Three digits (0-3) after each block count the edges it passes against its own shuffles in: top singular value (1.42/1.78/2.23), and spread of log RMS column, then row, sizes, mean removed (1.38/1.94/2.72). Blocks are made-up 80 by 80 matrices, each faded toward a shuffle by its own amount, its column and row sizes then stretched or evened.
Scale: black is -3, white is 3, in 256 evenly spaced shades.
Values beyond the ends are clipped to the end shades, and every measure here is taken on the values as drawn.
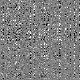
2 3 2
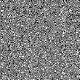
0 2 1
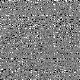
0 1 3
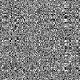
3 2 2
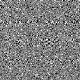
2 0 2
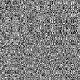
3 1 1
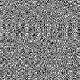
3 0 2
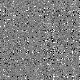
0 2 2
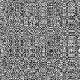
3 0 1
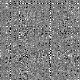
2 3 2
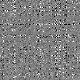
2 3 3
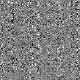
2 3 2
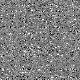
0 1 2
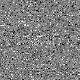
1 0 2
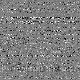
1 0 3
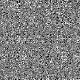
0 2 2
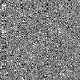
2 1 0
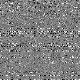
1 1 3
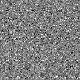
2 0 2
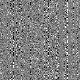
2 3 0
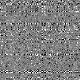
3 2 3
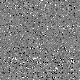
0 1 2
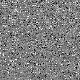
2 0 1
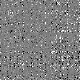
1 3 2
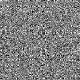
2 1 2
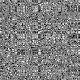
3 0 1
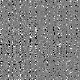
2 3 2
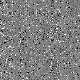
1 2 1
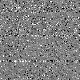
2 0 2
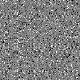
2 1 0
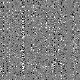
2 3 1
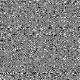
1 1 3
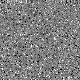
1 0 1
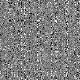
1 3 1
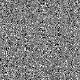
1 2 1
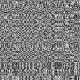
3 1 1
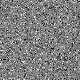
0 0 2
